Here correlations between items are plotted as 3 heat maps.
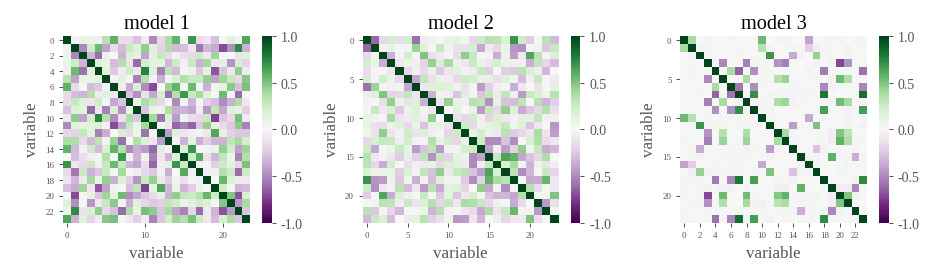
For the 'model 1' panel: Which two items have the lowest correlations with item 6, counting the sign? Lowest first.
11, 10
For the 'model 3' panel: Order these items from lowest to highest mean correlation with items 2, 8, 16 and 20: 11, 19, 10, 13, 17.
10, 19, 17, 11, 13
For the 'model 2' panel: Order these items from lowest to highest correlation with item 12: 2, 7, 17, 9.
9, 7, 17, 2
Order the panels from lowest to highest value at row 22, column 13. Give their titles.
model 2, model 3, model 1
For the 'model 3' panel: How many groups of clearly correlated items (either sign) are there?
5
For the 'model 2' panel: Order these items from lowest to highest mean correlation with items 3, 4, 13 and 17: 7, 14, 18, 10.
18, 7, 14, 10
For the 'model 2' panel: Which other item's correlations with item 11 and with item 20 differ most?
23
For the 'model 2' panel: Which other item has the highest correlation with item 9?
17
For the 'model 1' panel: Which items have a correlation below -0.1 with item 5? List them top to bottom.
1, 9, 12, 19, 22
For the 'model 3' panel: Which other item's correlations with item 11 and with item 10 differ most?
2
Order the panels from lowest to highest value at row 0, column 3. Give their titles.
model 3, model 1, model 2
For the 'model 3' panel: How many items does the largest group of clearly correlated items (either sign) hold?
7
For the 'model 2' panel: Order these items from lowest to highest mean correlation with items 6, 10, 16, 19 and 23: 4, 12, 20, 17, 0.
12, 17, 0, 4, 20
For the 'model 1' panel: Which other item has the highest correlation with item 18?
20
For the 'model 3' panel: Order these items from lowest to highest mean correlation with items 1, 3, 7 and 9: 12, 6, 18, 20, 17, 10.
6, 20, 12, 17, 10, 18
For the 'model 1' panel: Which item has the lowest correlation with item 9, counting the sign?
3
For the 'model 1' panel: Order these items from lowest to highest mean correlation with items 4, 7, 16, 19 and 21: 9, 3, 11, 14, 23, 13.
11, 9, 13, 3, 23, 14
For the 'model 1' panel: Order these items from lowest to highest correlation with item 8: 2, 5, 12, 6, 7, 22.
6, 7, 12, 5, 2, 22
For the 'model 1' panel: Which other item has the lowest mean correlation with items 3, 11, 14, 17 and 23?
9
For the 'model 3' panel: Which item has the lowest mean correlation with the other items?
3
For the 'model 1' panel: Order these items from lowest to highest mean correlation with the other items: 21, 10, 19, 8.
19, 8, 10, 21
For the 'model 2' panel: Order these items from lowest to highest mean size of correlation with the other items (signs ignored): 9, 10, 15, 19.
10, 9, 19, 15
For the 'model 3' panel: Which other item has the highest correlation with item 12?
20
